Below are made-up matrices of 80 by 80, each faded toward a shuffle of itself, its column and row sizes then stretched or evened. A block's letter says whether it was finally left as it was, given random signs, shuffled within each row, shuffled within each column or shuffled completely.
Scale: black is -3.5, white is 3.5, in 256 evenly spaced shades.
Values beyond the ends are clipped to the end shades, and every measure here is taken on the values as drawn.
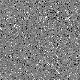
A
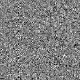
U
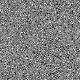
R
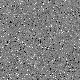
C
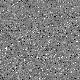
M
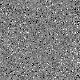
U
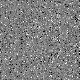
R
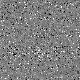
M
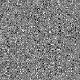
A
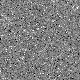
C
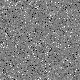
C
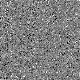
R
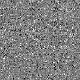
A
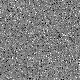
C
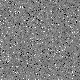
C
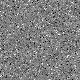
C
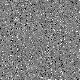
R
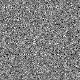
M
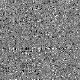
A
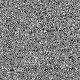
M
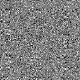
A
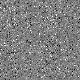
U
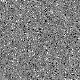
R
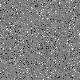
R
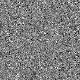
U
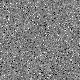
C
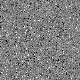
R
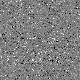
M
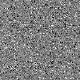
U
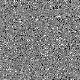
A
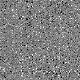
A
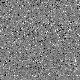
M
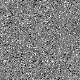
U
